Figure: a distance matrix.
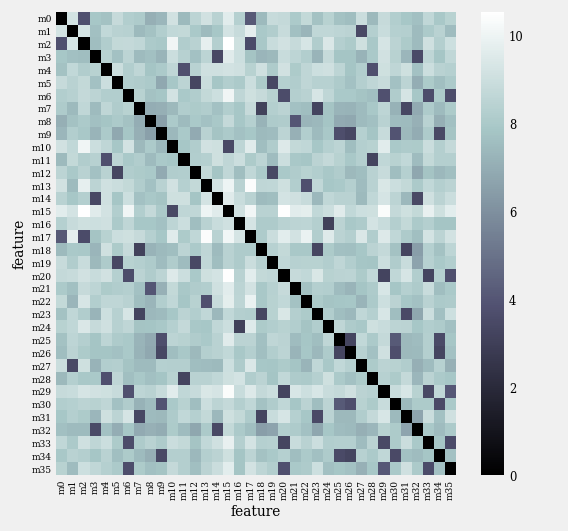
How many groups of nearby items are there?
12
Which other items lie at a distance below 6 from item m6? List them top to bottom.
m20, m29, m33, m35
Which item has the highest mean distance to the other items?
m15
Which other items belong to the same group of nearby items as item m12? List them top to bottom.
m5, m19
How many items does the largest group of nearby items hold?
5
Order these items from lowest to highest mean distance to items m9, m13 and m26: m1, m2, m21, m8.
m8, m21, m1, m2
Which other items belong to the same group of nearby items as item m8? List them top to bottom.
m21
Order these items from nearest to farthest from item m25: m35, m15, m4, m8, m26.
m26, m8, m35, m4, m15
